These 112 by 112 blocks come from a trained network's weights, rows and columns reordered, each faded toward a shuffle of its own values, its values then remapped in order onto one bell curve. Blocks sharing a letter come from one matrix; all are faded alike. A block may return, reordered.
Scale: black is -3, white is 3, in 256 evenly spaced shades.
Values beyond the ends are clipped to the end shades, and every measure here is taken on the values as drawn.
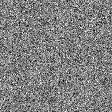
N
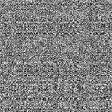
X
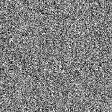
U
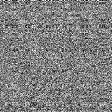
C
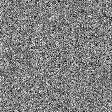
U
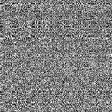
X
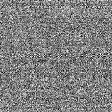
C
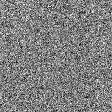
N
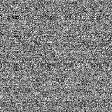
C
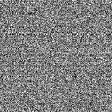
C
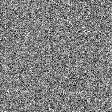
U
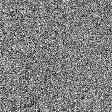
N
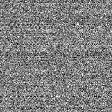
C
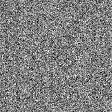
U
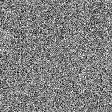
N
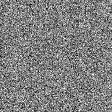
U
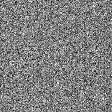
U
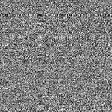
X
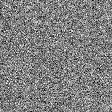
N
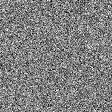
N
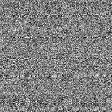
X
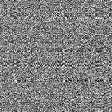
X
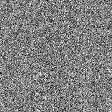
N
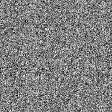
U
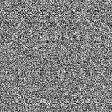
X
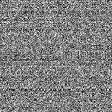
C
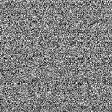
C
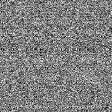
C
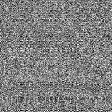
X
